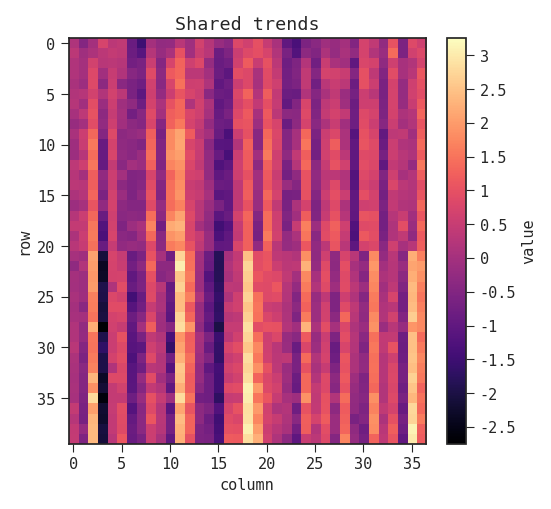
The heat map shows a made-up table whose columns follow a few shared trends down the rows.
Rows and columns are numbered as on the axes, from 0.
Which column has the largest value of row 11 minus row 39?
10
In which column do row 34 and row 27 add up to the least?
3
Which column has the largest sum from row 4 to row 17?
11
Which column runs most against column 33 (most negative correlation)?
23
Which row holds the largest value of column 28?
39
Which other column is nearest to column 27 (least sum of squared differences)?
30
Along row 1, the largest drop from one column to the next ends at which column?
34
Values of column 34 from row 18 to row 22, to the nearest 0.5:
1 0.5 0 -0.5 0
